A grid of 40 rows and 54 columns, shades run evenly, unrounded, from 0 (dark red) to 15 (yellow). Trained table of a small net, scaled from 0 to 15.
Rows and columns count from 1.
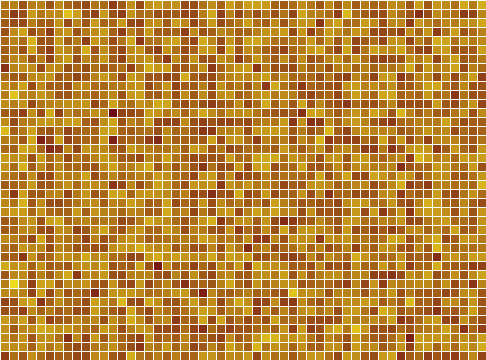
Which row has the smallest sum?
16
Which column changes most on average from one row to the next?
45
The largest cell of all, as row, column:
32, 2
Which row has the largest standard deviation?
37
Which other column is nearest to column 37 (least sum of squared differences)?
41
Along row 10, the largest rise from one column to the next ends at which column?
31
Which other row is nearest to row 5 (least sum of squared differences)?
1
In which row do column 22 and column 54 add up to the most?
21
